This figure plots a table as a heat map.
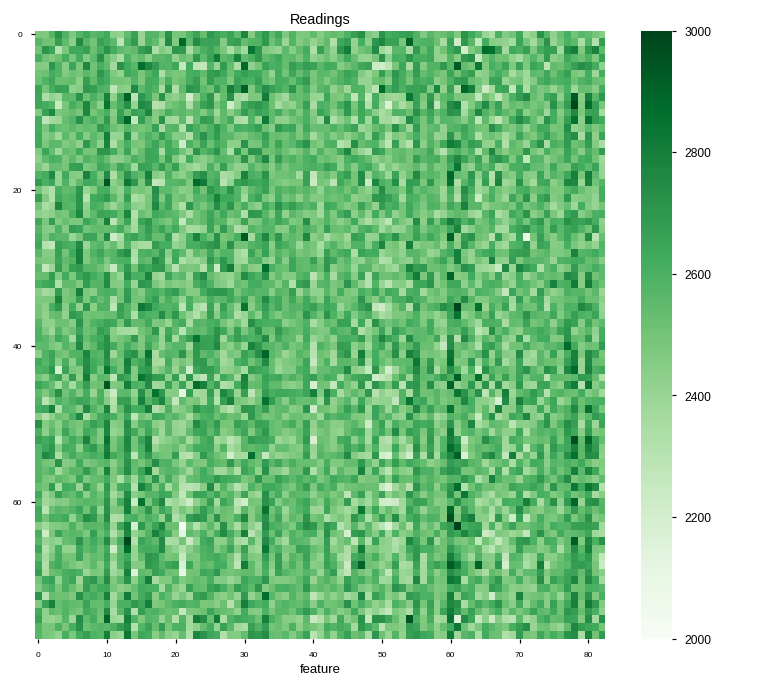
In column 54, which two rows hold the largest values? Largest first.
75, 1
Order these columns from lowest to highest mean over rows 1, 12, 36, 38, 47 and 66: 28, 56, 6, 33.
56, 28, 6, 33
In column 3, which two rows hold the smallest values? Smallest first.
43, 9
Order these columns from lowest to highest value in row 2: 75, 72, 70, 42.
72, 42, 70, 75
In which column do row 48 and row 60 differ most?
30
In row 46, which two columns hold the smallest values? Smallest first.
21, 11
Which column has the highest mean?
60
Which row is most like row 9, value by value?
52
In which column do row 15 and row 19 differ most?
66
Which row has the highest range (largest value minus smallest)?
63
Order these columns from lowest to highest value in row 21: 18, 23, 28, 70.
18, 70, 23, 28
